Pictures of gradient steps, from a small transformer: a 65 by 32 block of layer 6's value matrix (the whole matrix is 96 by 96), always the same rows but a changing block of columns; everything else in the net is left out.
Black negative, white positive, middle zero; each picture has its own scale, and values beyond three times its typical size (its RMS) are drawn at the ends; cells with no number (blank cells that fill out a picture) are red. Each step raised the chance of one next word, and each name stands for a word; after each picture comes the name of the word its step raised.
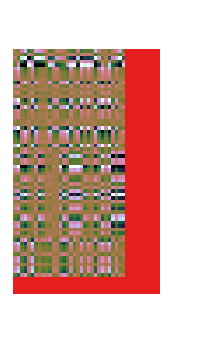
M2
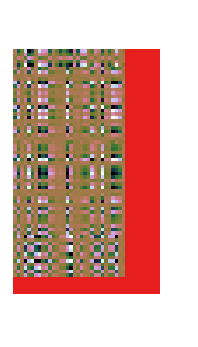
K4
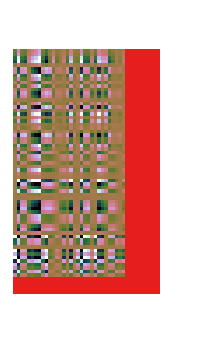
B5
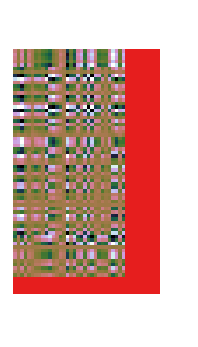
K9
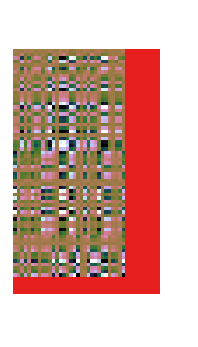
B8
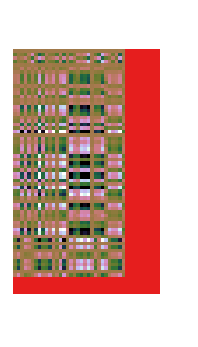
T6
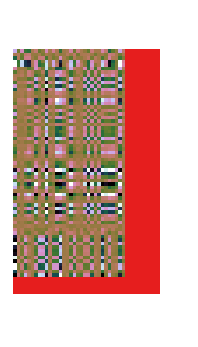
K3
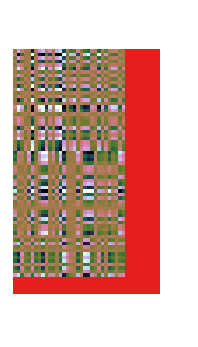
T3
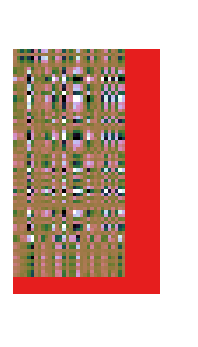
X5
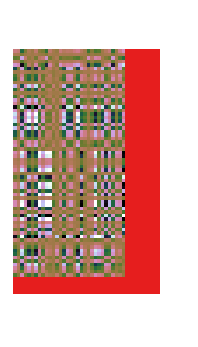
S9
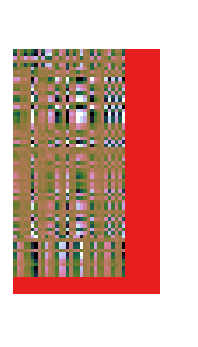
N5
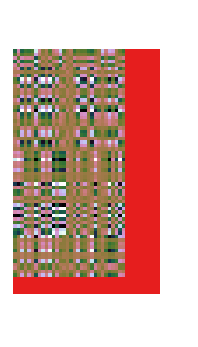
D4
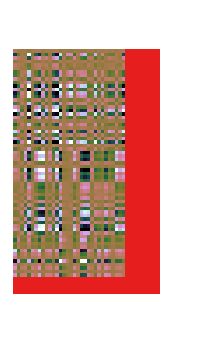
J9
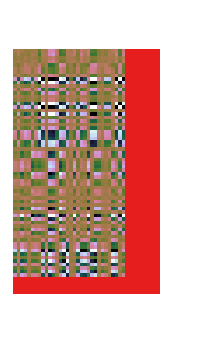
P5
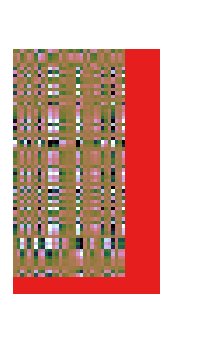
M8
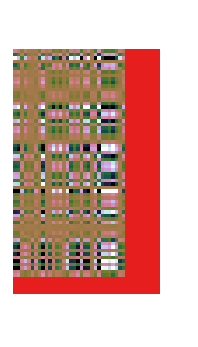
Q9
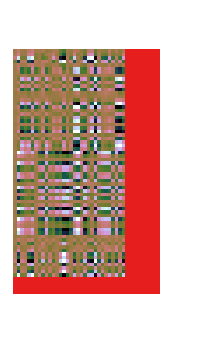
B8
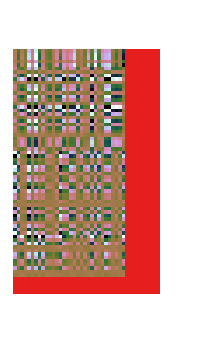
K9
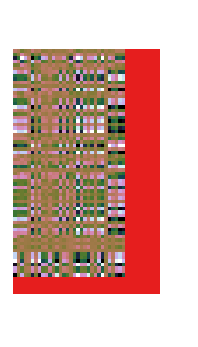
B8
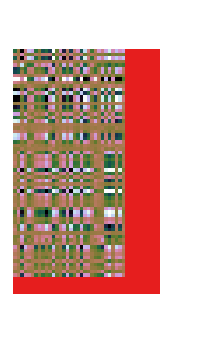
X5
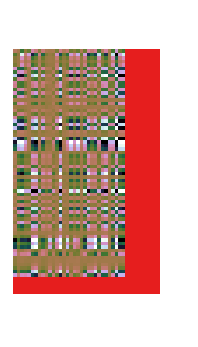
M8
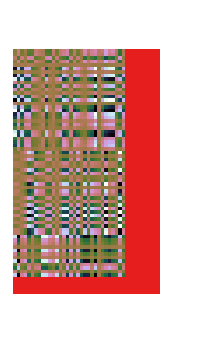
D4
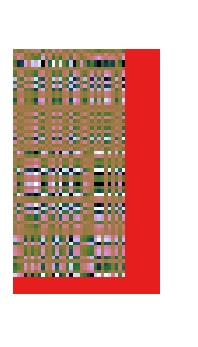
K3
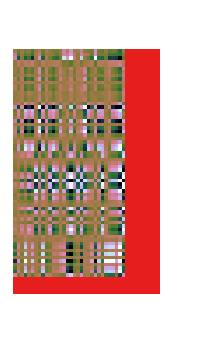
Q9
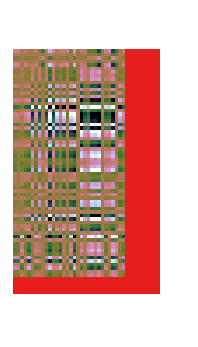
S9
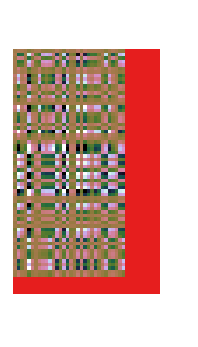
T6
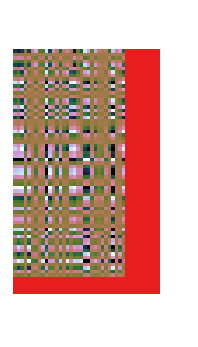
K4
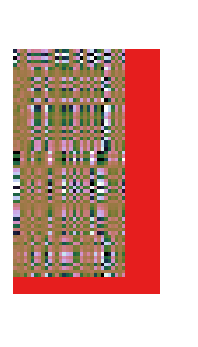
T3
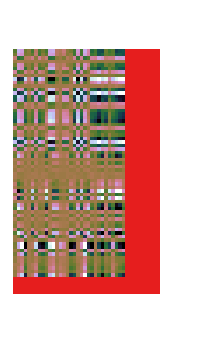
N5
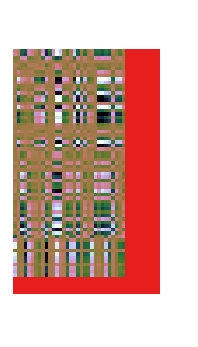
N5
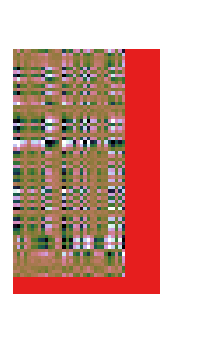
M8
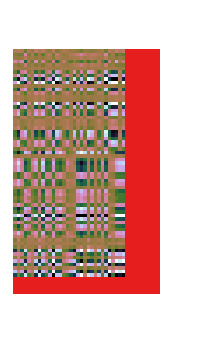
P5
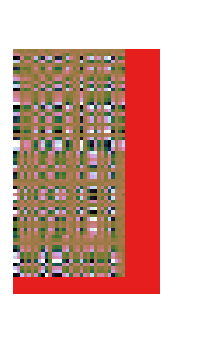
B8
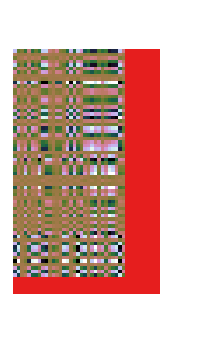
K4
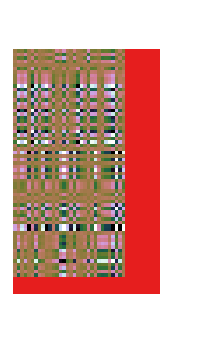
J9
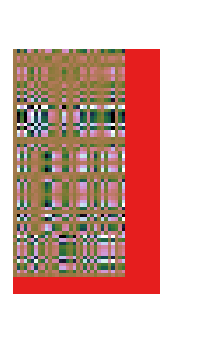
S9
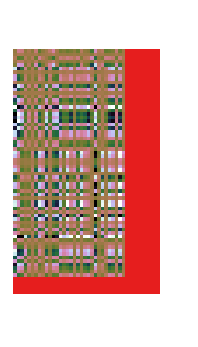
S9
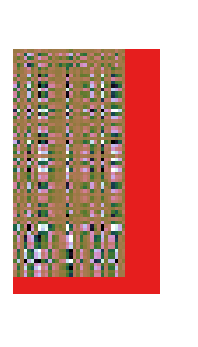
J9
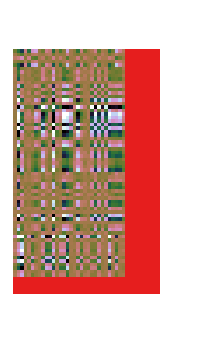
S9
